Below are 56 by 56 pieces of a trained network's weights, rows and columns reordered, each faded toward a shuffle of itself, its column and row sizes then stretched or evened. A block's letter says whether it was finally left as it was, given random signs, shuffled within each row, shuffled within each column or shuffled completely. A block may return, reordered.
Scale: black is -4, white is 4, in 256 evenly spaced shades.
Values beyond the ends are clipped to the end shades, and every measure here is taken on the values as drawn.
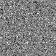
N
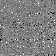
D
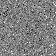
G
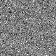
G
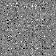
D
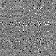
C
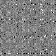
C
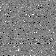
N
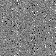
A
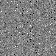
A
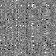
C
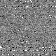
N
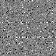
C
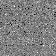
N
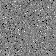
G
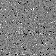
N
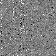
A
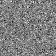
N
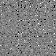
C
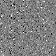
A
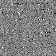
N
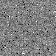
N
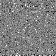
N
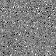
N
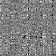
C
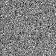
G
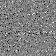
N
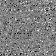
N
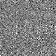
C
